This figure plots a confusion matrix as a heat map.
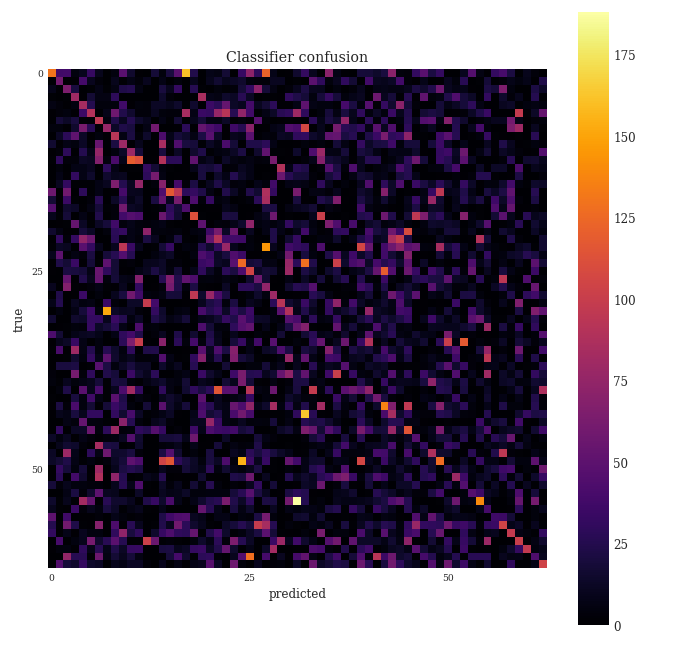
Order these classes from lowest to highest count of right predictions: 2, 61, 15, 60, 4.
61, 2, 4, 60, 15
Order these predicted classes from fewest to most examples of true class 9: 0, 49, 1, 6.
1, 0, 49, 6
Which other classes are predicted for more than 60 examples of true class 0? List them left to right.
17, 25, 27, 35, 43
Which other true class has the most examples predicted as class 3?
35
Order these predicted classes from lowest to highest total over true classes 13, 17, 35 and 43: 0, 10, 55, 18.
18, 0, 10, 55
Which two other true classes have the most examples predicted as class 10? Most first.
11, 40
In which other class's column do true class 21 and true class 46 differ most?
44
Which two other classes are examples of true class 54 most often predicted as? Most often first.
31, 4
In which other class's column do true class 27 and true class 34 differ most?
52
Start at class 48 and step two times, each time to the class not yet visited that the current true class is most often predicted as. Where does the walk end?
26
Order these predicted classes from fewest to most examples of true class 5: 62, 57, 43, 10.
57, 10, 43, 62
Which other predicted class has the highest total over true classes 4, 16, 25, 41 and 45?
42
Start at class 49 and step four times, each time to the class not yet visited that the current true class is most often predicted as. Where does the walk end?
19
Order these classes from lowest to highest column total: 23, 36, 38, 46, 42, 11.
38, 46, 11, 23, 36, 42
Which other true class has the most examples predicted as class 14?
49
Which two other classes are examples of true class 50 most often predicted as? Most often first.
6, 62
